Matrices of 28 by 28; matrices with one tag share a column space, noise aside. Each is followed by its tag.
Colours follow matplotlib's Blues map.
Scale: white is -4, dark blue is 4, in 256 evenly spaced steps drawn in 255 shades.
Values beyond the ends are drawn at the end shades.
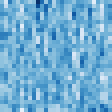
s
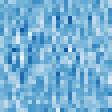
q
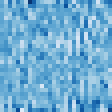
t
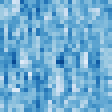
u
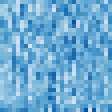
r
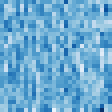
r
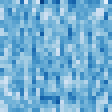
u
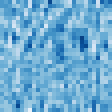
t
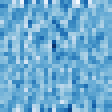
t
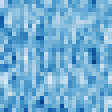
q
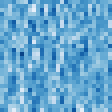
r
